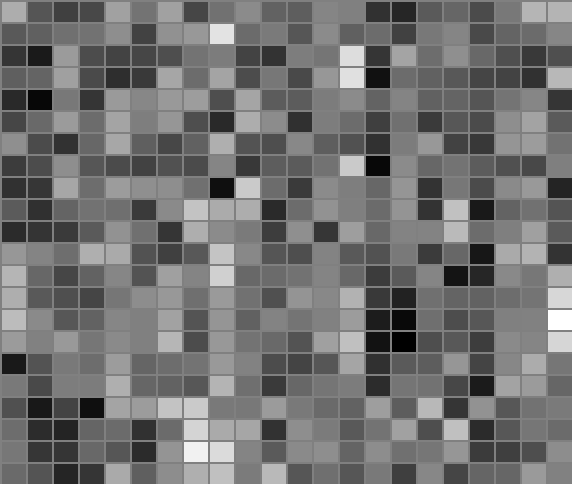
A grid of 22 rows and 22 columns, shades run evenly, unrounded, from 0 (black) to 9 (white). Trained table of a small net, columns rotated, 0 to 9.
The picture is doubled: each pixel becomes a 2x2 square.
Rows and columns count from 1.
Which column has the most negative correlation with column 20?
8
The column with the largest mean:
9
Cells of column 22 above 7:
3
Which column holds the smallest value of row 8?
15
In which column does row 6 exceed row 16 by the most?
16
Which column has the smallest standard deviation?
13
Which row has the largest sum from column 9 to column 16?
21
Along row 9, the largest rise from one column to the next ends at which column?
10
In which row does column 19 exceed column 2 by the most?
19
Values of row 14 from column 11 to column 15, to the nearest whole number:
3 5 5 6 2
